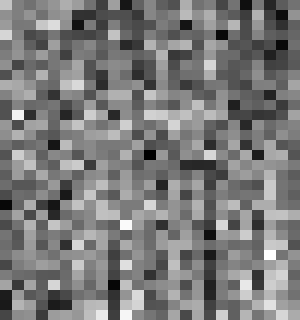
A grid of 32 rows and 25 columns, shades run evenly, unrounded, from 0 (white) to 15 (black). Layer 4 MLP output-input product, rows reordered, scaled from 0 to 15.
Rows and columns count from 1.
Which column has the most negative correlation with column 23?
18
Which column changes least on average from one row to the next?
25
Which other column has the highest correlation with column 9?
24
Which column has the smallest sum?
11
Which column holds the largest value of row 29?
10
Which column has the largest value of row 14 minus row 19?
23
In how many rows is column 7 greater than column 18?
10
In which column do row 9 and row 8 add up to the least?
7
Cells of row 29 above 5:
20
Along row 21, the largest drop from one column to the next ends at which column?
6
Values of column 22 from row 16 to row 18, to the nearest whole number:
13 6 7
